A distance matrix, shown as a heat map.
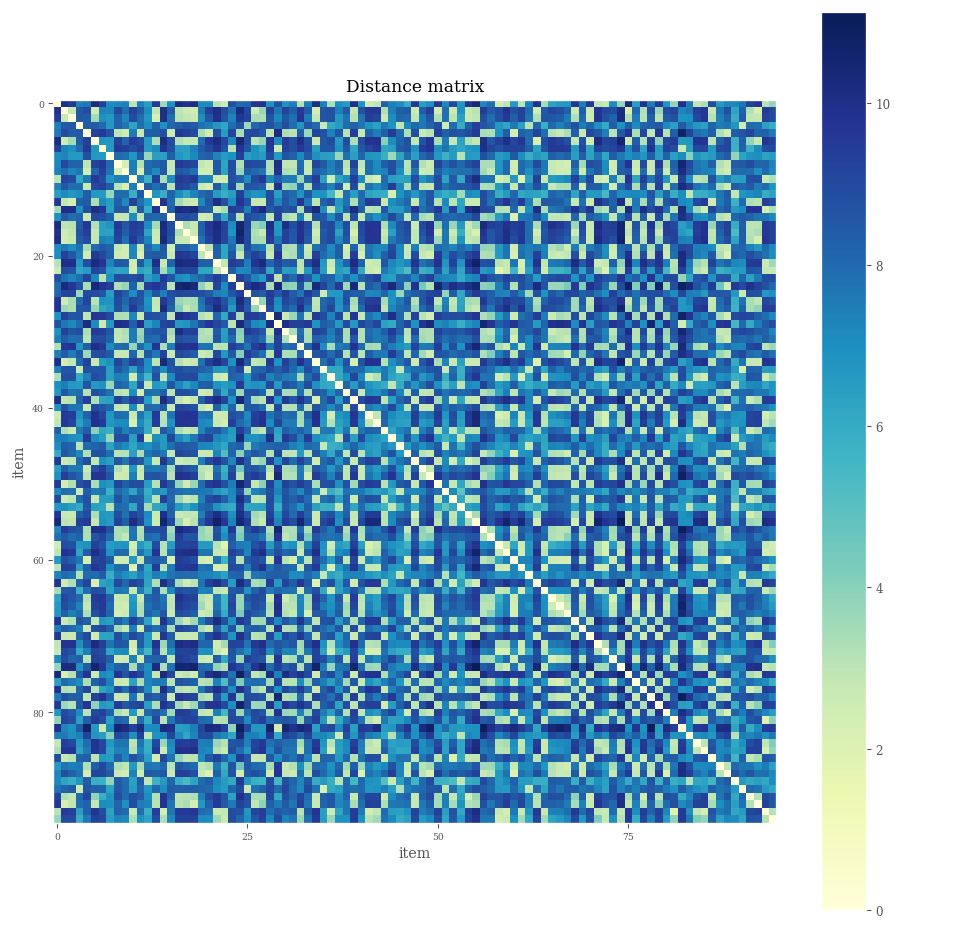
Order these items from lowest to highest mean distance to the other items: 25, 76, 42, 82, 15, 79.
76, 15, 42, 79, 25, 82
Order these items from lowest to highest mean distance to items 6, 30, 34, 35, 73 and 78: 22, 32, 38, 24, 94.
38, 24, 22, 94, 32
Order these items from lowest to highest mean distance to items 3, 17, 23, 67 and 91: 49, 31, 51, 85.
51, 31, 49, 85
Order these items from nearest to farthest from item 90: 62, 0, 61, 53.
62, 53, 61, 0
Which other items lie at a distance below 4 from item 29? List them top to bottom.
6, 23, 82
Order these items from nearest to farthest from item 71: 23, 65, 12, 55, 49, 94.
94, 12, 65, 49, 23, 55
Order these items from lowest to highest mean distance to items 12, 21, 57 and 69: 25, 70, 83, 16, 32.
32, 83, 25, 70, 16
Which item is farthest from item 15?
82
